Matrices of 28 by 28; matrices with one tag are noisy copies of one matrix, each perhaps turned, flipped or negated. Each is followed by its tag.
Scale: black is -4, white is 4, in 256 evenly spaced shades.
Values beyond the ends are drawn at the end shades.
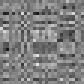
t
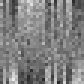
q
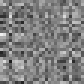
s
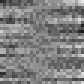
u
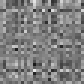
s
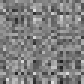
s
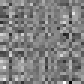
s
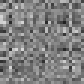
s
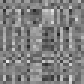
t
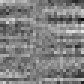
u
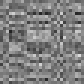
t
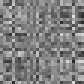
s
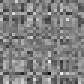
s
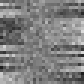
q
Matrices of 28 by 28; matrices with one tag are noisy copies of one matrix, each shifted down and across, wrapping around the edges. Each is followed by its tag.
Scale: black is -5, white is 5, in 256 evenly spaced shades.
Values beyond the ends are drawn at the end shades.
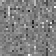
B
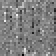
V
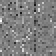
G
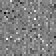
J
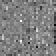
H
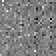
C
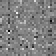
C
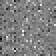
C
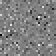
J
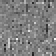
B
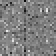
G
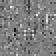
B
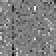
G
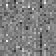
H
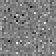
J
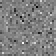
J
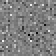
J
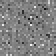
J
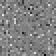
J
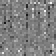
V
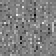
B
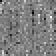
V
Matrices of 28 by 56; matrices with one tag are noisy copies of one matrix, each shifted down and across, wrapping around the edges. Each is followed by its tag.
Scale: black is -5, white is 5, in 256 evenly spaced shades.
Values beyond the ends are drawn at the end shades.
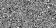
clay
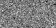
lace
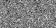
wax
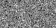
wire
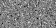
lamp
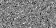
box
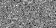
clay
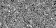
wire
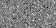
lamp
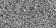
lace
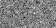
wire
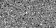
lace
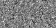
box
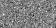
lamp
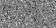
wax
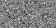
clay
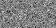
clay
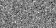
clay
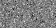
wax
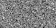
wire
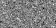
wire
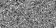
clay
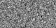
box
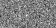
lamp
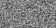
clay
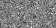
wire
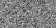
clay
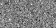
lamp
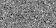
lace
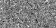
wax
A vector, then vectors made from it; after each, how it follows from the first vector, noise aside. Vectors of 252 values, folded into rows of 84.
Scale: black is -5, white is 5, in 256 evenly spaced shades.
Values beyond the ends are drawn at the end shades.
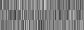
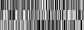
reversed, negated, scaled up.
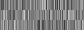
reversed, negated.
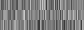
reversed, negated.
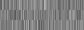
shrunk.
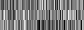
reversed, negated, scaled up.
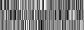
scaled up.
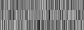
reversed, negated.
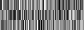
scaled up.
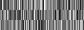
scaled up.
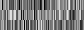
negated, scaled up.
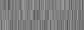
wrapped around, negated, shrunk.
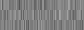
negated, shrunk.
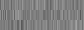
wrapped around, negated, shrunk.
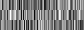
negated, scaled up.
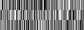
negated, scaled up.
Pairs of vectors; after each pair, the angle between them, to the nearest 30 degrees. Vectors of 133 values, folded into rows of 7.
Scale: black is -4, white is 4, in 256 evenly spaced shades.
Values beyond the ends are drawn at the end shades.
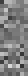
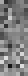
150 degrees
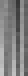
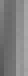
120 degrees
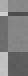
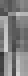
120 degrees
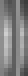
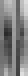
150 degrees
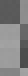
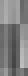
150 degrees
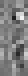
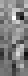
150 degrees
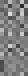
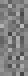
120 degrees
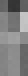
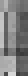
90 degrees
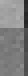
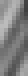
60 degrees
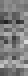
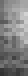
60 degrees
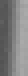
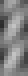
90 degrees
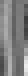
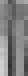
120 degrees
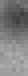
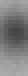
60 degrees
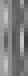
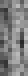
150 degrees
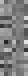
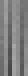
90 degrees
